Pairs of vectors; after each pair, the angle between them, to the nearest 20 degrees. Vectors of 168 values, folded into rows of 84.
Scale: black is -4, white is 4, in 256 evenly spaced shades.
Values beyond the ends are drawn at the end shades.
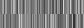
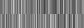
40 degrees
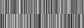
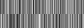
120 degrees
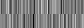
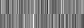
160 degrees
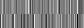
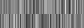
80 degrees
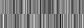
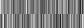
60 degrees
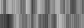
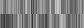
40 degrees
